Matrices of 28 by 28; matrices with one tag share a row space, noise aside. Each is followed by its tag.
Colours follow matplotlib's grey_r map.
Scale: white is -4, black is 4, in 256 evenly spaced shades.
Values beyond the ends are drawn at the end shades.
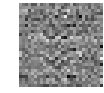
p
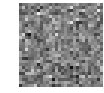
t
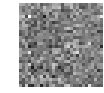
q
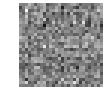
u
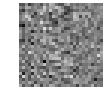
q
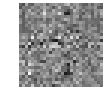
q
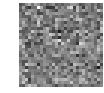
t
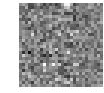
q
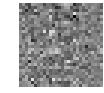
q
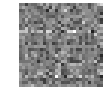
p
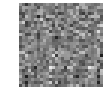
t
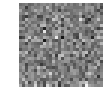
u
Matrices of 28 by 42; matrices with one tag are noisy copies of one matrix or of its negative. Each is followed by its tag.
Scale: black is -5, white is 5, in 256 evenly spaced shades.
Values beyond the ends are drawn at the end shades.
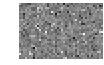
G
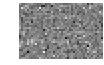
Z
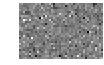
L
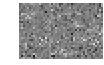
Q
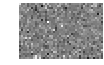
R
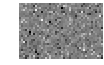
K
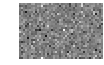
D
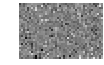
R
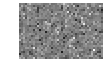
G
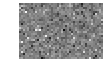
D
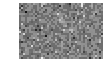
D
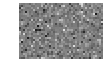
D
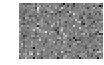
G
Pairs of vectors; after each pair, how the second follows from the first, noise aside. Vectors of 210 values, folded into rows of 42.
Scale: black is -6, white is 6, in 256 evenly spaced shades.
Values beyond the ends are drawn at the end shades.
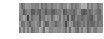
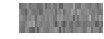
wrapped around, shrunk.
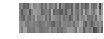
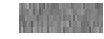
reversed, negated, shrunk.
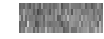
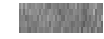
reversed, shrunk.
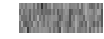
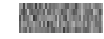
wrapped around.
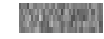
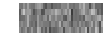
wrapped around.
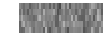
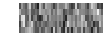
reversed, scaled up.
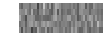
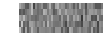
wrapped around.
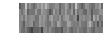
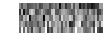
reversed, scaled up.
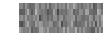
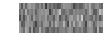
reversed, negated.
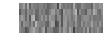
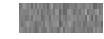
reversed, shrunk.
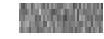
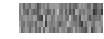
reversed, negated.
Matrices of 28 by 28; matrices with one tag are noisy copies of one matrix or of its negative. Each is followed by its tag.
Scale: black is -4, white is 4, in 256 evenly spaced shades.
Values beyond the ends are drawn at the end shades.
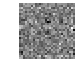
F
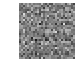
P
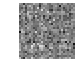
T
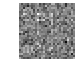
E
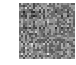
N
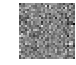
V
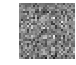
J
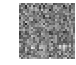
T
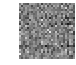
V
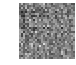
N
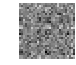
F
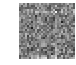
J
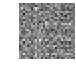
P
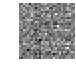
P
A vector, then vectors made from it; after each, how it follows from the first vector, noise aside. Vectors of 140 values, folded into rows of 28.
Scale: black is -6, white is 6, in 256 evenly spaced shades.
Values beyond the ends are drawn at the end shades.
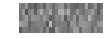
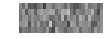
copied.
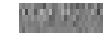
partly zeroed.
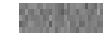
negated, shrunk.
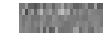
partly zeroed.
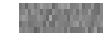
wrapped around, shrunk.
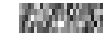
reversed, scaled up.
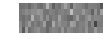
reversed, partly zeroed.
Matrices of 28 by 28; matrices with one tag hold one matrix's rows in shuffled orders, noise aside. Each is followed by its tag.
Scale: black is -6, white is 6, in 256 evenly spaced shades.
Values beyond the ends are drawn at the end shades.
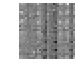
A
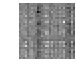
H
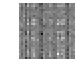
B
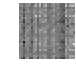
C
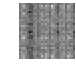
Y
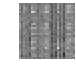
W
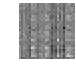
W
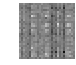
W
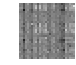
C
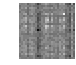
H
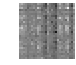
A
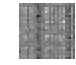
H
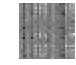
C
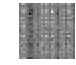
Y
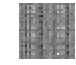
B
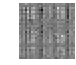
B
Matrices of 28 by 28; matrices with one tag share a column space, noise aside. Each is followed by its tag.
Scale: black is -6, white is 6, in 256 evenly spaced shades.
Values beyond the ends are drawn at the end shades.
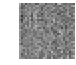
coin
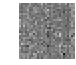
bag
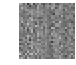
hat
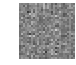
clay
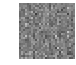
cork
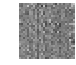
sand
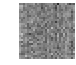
hat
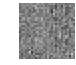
cork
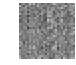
coin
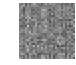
bag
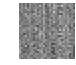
clay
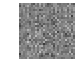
bag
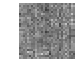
cork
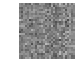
bag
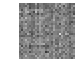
clay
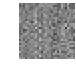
hat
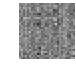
cork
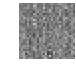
cork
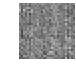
cork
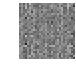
clay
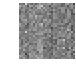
sand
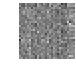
sand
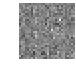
cork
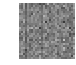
hat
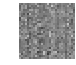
cork
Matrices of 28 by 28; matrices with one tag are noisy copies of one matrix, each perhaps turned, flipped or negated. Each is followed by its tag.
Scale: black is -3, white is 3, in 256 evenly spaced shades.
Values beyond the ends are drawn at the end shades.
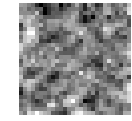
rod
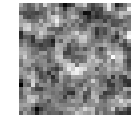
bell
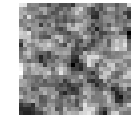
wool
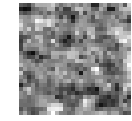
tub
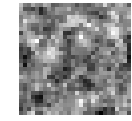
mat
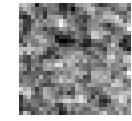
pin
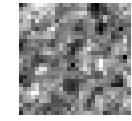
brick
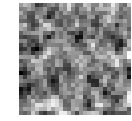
rod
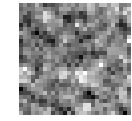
pin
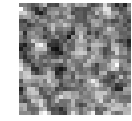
pin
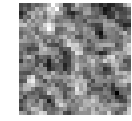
brick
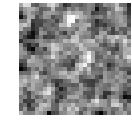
bell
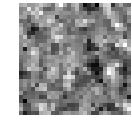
pin
